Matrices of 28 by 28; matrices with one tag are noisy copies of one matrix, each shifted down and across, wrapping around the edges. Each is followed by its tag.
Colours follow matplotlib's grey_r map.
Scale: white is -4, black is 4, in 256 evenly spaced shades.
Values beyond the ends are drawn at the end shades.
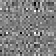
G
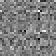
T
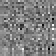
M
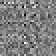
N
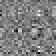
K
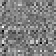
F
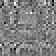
F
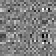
G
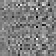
N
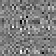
G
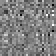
M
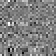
G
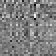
F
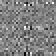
G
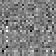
M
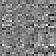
T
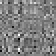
F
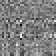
F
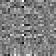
T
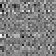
G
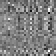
F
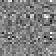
K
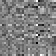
T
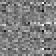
T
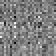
M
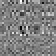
G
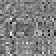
F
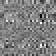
G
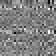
G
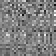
M
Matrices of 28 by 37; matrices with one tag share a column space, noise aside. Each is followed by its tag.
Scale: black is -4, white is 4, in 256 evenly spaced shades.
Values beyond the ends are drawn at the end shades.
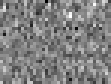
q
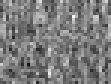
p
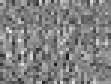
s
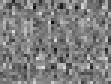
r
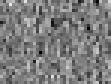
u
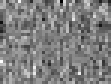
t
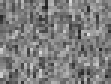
p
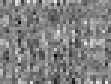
s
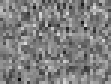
q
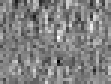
t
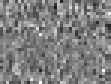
q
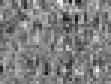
t
